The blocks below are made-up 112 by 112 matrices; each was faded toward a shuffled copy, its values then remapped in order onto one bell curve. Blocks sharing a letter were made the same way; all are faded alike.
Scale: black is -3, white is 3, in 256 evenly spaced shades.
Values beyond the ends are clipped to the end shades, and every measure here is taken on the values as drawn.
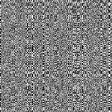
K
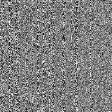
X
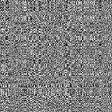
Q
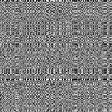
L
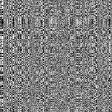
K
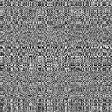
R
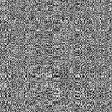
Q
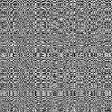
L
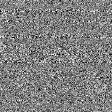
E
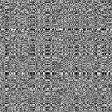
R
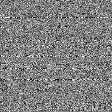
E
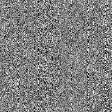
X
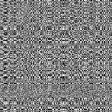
R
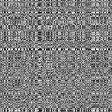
L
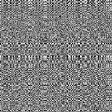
R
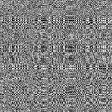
R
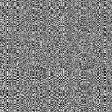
K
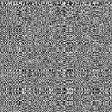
R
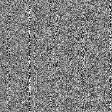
X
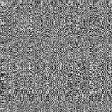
Q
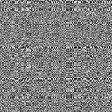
R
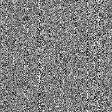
X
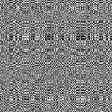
L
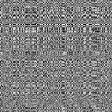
L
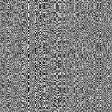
K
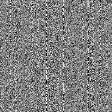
X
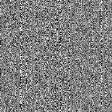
X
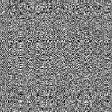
Q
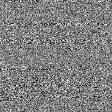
E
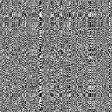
K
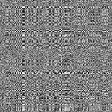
R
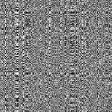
K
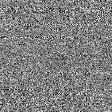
E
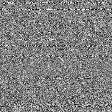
E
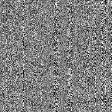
X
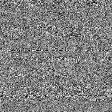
E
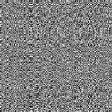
Q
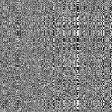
K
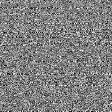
E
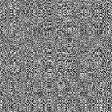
Q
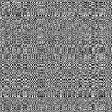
L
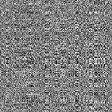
Q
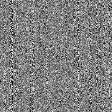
X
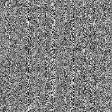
X
